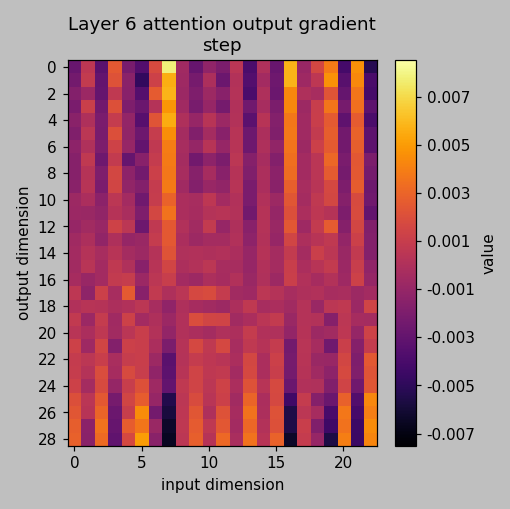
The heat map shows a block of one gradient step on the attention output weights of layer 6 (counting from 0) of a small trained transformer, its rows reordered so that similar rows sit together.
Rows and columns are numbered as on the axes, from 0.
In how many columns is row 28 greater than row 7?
14
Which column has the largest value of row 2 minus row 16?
7
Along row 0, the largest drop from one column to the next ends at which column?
22
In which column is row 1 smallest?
5
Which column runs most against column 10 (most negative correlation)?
12
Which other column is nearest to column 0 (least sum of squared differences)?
15
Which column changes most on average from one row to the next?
19
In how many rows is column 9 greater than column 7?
12
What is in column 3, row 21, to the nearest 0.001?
-0.002
